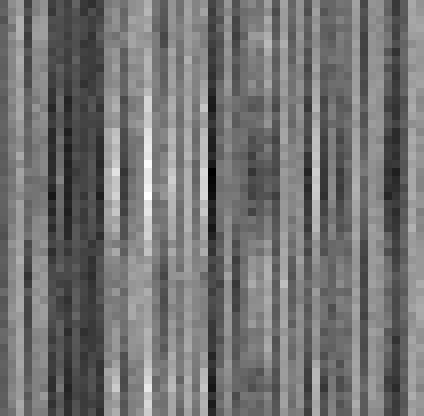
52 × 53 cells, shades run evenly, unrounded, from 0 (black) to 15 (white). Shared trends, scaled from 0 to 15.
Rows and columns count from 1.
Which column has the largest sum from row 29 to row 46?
19
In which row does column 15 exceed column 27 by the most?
22
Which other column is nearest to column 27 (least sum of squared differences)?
9
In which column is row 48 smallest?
27
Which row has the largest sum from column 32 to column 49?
36
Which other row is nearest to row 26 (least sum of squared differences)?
48
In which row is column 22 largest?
23
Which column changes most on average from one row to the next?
15
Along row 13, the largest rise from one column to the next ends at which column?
40
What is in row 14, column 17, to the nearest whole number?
7
